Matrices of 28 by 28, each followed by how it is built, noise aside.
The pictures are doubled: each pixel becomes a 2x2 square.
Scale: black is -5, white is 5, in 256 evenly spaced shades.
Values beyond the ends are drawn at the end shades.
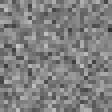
noise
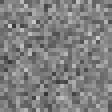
noise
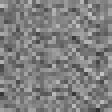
repeating rows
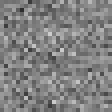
repeating rows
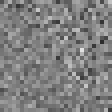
upper triangular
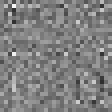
low rank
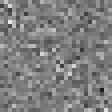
block diagonal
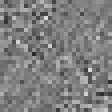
block diagonal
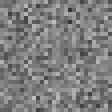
repeating rows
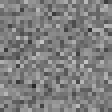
noise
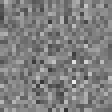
low rank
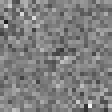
block diagonal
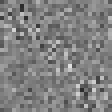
block diagonal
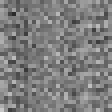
repeating rows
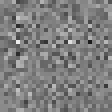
low rank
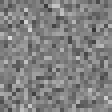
noise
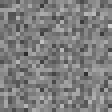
repeating rows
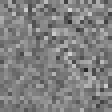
upper triangular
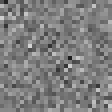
block diagonal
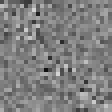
block diagonal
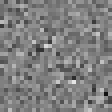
block diagonal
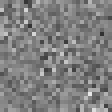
block diagonal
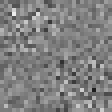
block diagonal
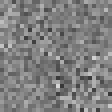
block diagonal
